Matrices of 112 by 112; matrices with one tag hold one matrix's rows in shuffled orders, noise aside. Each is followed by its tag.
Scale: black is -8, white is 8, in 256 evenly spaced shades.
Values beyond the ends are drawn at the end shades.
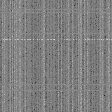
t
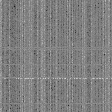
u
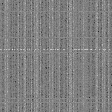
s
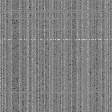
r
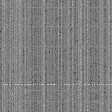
t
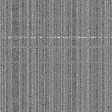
r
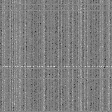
t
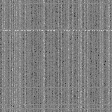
t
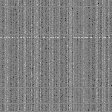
s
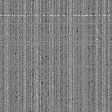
s
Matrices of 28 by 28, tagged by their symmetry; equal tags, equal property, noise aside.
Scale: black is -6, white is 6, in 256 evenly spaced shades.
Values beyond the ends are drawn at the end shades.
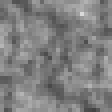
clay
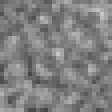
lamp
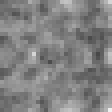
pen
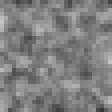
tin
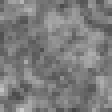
lamp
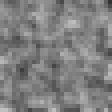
tin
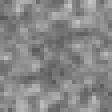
clay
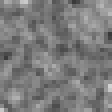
lamp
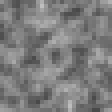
clay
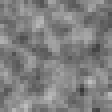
tin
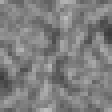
clay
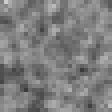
lamp
